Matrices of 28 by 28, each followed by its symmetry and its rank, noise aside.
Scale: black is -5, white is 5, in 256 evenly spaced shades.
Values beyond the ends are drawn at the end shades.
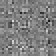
antisymmetric, rank four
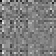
no symmetry, rank three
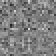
no symmetry, rank four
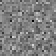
no symmetry, rank five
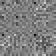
symmetric, rank five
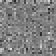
no symmetry, rank five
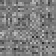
symmetric, rank four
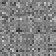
no symmetry, rank five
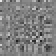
symmetric, rank three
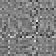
antisymmetric, rank four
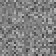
no symmetry, rank five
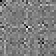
symmetric, rank four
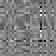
no symmetry, rank three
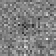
no symmetry, rank five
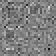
symmetric, rank five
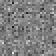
no symmetry, rank five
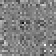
symmetric, rank four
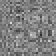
no symmetry, rank five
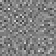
symmetric, rank five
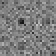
symmetric, rank five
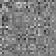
antisymmetric, rank four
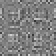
no symmetry, rank four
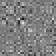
symmetric, rank three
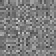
no symmetry, rank four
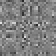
antisymmetric, rank four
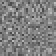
no symmetry, rank four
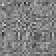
no symmetry, rank three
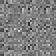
no symmetry, rank five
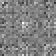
symmetric, rank five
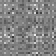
symmetric, rank three
